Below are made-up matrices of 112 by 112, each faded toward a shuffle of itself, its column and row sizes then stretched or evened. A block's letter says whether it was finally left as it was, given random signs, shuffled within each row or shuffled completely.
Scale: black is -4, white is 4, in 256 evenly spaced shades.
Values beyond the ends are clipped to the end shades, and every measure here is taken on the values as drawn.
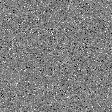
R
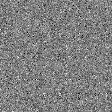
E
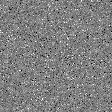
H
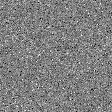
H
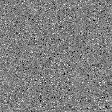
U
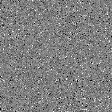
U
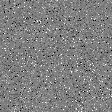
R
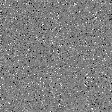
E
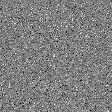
E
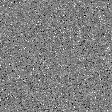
H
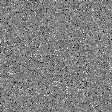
E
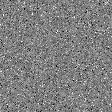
H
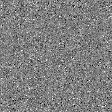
E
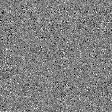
E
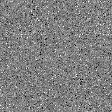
E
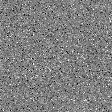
R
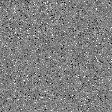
E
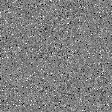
E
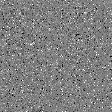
U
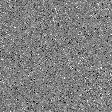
H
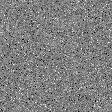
H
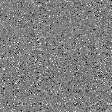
U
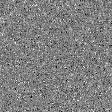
R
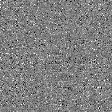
U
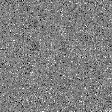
U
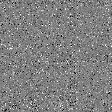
E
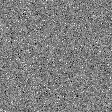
H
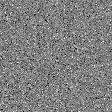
H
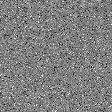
R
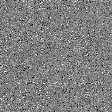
E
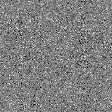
U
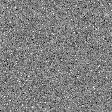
H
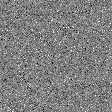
H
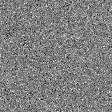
R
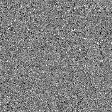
E
